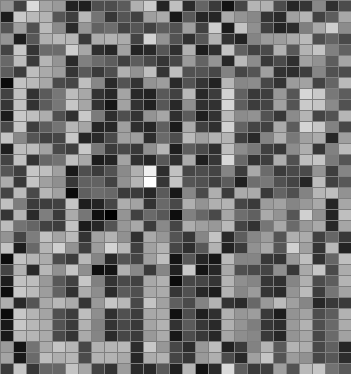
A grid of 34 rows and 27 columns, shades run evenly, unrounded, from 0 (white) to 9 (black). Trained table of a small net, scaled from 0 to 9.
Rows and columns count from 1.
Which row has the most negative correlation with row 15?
1
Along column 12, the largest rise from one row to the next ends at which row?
18
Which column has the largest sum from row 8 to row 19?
9
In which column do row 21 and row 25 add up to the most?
8
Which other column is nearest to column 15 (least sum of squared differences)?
25
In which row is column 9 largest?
20
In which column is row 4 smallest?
12
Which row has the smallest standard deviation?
6
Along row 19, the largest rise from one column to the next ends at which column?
7
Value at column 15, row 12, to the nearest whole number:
3
